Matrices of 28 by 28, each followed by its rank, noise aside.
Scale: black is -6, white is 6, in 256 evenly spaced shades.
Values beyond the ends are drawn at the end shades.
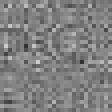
four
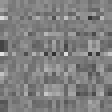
two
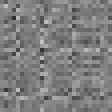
four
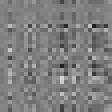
two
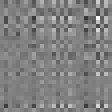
one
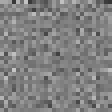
four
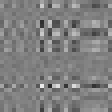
one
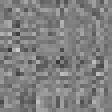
three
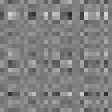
one
